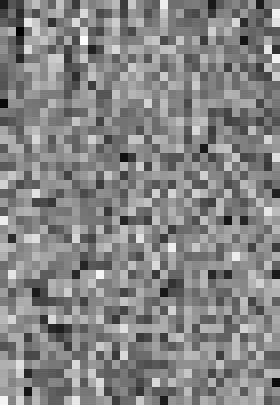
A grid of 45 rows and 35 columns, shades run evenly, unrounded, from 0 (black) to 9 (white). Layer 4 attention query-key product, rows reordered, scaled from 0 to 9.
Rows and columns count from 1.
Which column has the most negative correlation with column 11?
3
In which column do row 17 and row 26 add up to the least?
26
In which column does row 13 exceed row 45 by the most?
21
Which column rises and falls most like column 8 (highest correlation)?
7
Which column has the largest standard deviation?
35
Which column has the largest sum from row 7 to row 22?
5
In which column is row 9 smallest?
10
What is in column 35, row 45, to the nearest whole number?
4
